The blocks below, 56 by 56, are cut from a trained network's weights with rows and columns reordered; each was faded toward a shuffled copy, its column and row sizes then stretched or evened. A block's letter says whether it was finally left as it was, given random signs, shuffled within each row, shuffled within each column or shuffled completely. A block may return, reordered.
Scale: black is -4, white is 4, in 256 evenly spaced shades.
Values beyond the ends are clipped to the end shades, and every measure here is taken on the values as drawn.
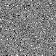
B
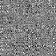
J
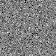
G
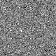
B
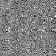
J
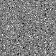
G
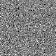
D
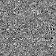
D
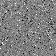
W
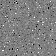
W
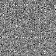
D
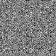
D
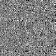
J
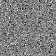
D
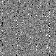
G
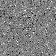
W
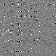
J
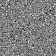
W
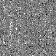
G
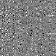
J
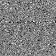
B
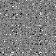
D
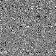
D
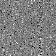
G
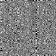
J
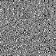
J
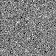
W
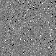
G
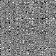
J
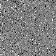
G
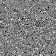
B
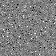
W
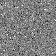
W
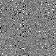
J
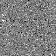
B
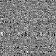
J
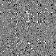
J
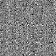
J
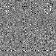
D
